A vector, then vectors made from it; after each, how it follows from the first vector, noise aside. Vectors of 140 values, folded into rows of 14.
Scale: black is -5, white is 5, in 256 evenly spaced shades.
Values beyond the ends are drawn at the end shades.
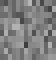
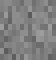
reversed, shrunk.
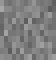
wrapped around, negated, shrunk.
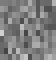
wrapped around, negated.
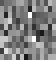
reversed, negated, scaled up.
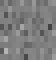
reversed, negated, partly zeroed.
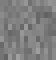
wrapped around, negated, shrunk.
